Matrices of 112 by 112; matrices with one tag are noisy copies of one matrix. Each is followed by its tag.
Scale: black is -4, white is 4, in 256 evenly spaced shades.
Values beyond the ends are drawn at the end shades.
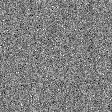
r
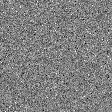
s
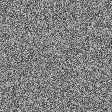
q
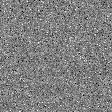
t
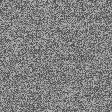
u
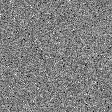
s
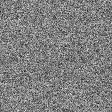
u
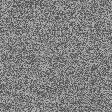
t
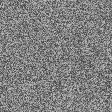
u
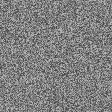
q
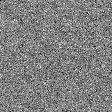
u
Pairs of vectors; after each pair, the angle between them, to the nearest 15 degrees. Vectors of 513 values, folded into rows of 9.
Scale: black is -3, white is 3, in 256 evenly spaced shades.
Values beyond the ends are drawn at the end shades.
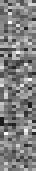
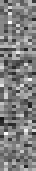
15 degrees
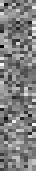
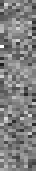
165 degrees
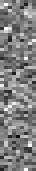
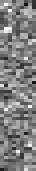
30 degrees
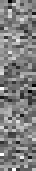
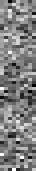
15 degrees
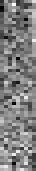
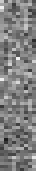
135 degrees
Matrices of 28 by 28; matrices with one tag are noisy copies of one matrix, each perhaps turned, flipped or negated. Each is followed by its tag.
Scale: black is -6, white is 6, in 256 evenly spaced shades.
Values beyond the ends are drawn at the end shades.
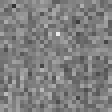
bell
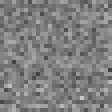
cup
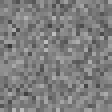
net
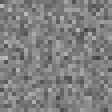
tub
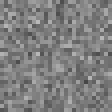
tub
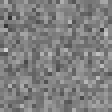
tub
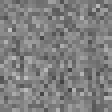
bell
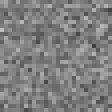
cup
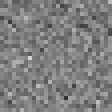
net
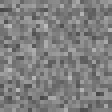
cup
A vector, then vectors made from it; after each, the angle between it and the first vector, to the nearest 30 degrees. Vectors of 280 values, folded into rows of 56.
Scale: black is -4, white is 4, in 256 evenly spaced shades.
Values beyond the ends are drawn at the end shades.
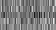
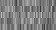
120 degrees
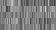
90 degrees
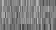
120 degrees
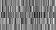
30 degrees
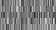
30 degrees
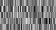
90 degrees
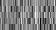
120 degrees
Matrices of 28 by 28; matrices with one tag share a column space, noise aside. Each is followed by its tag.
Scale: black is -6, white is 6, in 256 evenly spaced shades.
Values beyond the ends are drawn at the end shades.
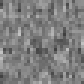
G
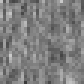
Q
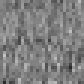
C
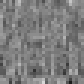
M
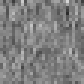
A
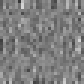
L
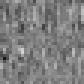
A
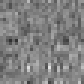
C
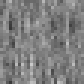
M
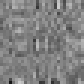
L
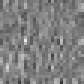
C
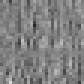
M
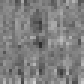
M
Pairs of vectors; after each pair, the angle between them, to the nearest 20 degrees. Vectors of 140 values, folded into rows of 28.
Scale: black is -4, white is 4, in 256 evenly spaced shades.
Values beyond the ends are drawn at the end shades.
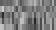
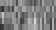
160 degrees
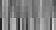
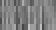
60 degrees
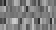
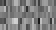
20 degrees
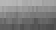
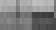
40 degrees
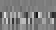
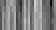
80 degrees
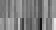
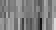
20 degrees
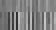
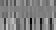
100 degrees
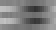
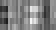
120 degrees
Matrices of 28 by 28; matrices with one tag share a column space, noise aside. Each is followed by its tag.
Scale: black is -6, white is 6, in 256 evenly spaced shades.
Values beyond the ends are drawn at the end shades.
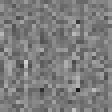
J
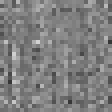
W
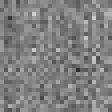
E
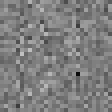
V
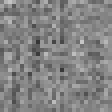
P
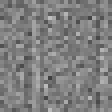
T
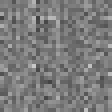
T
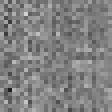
J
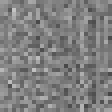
E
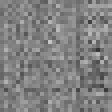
J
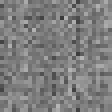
T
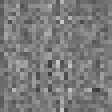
J
